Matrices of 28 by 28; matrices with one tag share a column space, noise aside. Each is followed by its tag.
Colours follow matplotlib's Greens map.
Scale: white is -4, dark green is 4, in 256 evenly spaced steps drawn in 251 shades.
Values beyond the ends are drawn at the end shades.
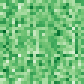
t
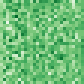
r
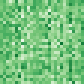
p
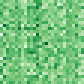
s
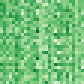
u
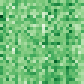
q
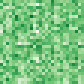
q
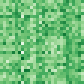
u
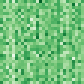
r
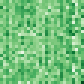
t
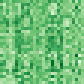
t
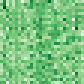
r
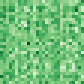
p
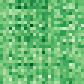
s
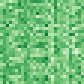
s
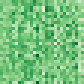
p
